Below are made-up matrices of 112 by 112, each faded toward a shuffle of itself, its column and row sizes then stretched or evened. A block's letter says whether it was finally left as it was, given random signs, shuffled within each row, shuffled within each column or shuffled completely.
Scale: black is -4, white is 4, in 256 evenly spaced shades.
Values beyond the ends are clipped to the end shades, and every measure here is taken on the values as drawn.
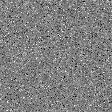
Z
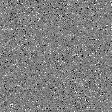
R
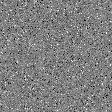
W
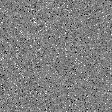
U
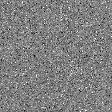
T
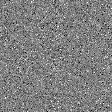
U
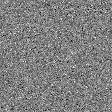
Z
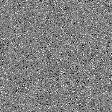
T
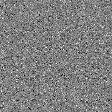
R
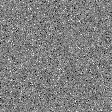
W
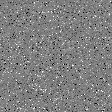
Z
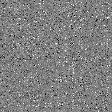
T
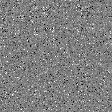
R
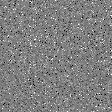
U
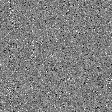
U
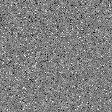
R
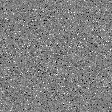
Z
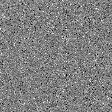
U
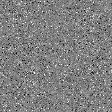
T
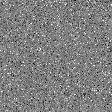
Z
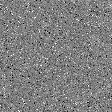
U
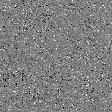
R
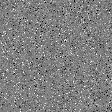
U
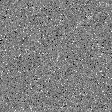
W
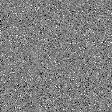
R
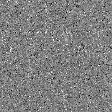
T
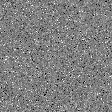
W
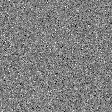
W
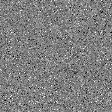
T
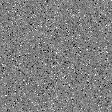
U
